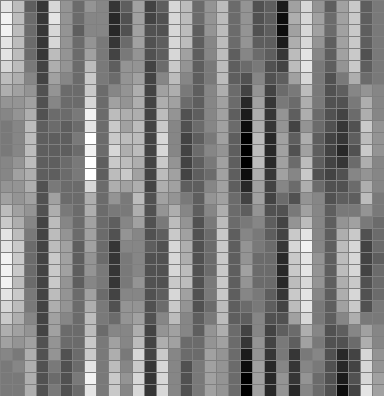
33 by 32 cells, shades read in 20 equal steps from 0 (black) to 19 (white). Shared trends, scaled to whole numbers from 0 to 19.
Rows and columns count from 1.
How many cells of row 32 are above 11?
9
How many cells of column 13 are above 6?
1
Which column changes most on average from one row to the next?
25
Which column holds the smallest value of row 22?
24
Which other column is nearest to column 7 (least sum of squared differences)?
20
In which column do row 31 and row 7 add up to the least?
21
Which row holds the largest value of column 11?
15
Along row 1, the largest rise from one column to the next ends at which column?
5
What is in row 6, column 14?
8
